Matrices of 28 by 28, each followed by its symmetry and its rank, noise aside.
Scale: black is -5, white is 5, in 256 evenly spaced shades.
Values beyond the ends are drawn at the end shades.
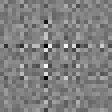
symmetric, rank one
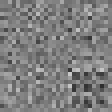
no symmetry, rank three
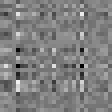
no symmetry, rank one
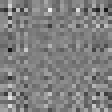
antisymmetric, rank two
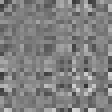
symmetric, rank two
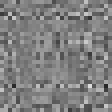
no symmetry, rank three
